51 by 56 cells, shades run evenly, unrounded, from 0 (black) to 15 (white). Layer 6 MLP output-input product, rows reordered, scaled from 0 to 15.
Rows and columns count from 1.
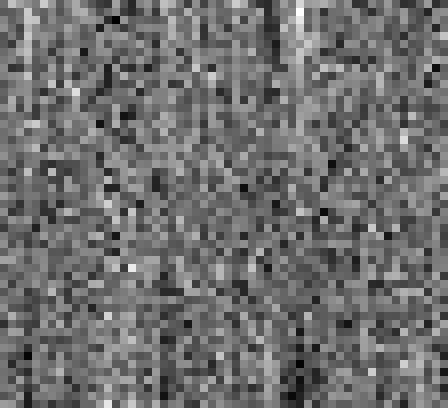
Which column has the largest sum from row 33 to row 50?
17
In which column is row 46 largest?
51
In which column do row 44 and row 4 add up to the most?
48
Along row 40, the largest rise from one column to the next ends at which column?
14
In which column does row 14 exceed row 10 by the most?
10
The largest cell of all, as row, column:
2, 38
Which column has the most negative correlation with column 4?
34
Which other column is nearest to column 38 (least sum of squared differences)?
4
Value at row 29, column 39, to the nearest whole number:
7
